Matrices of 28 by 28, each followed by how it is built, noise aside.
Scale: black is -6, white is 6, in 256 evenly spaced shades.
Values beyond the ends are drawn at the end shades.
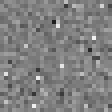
sparse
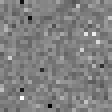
sparse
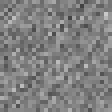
Hankel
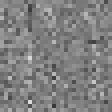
uneven columns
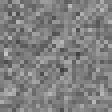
Hankel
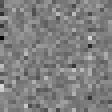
uneven columns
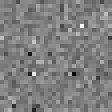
sparse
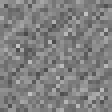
Hankel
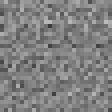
repeating columns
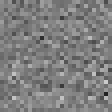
low rank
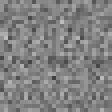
repeating columns
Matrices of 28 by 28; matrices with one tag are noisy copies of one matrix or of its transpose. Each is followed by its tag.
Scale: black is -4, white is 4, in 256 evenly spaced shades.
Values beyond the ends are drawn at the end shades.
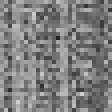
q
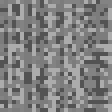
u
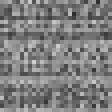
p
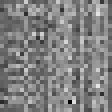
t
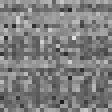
q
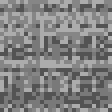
q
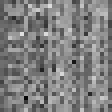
t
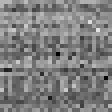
q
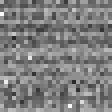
u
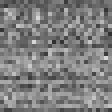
t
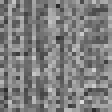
u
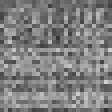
t
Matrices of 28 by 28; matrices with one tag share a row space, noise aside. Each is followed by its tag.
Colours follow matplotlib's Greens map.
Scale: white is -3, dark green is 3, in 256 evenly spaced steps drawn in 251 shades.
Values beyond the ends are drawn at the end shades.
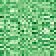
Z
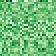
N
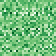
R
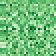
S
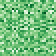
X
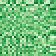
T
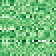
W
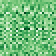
R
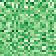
X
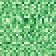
R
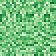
T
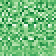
N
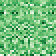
X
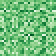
X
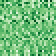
R
